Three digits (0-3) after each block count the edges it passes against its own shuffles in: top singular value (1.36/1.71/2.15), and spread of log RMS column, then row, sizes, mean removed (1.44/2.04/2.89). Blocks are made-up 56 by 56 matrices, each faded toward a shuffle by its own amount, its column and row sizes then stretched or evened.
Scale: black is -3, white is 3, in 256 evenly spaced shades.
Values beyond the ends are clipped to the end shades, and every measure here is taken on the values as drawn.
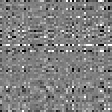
3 2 3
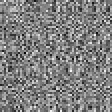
3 1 1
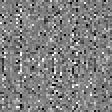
2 2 0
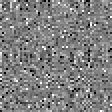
2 1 0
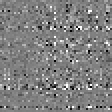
1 2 3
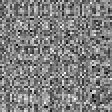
3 1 0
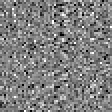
2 1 1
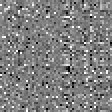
2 2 1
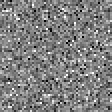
1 0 0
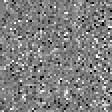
1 1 0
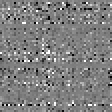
0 2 3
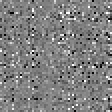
0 2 2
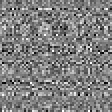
3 0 3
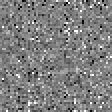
0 1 1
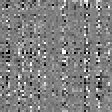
2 3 2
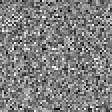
1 0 1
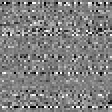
3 0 3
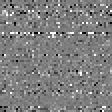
1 0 3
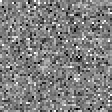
1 0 0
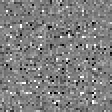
0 1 2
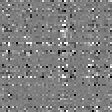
1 2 3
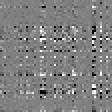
3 3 3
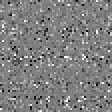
0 1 2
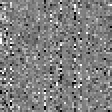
1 3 0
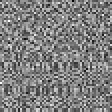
3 0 0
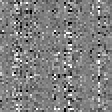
2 3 1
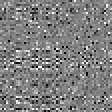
3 1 2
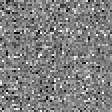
1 1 1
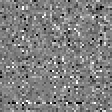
1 1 2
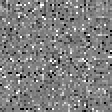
1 0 1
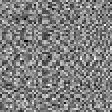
3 0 0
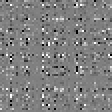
1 3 3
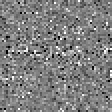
0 0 1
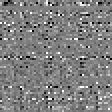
2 1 3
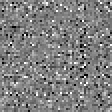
1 1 2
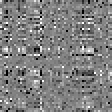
3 2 2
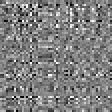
3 2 3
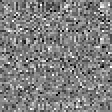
2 0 1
